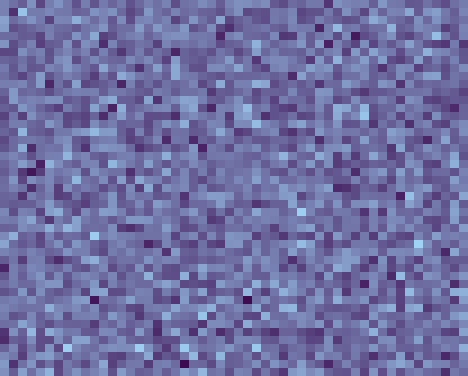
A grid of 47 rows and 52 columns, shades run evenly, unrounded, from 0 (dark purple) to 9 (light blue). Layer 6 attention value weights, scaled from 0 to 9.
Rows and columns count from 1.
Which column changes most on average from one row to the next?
29
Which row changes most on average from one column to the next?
37
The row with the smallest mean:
18
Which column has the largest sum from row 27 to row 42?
52
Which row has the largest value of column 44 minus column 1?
43
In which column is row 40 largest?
23
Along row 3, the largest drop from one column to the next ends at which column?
26
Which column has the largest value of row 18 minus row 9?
50
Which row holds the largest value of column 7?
27
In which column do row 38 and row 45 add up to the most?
25
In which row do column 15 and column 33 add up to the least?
17
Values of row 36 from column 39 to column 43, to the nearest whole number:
3 4 1 6 4
